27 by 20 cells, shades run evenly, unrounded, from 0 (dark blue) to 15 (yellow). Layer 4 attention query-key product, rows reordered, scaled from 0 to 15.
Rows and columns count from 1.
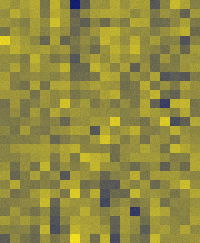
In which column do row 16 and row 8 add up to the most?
11
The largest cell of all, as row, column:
27, 8
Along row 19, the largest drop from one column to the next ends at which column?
6
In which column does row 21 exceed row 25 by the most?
19
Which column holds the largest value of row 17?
18
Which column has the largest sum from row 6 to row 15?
12
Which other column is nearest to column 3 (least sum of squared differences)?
13
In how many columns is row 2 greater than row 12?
13
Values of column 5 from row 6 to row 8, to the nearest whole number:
10 9 9
